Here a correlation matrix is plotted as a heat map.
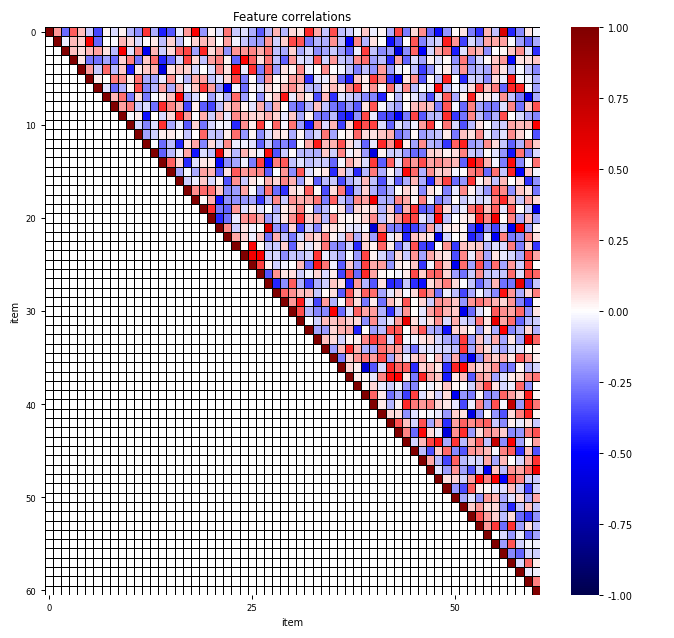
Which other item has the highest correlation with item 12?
43
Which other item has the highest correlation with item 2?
9
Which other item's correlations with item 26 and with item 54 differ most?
47
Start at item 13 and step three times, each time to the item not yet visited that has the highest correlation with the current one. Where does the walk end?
58
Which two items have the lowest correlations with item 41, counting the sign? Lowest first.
52, 7
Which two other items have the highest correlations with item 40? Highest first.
57, 18
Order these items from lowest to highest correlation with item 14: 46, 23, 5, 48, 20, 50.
23, 5, 20, 50, 48, 46
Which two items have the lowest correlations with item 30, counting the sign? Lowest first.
51, 42
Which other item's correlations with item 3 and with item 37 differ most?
42
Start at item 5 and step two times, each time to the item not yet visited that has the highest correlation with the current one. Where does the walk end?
49
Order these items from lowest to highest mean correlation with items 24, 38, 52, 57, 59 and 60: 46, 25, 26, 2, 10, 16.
16, 2, 46, 25, 26, 10
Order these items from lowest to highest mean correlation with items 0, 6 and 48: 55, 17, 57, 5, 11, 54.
5, 11, 17, 57, 54, 55
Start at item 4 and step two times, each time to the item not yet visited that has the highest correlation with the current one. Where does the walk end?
25
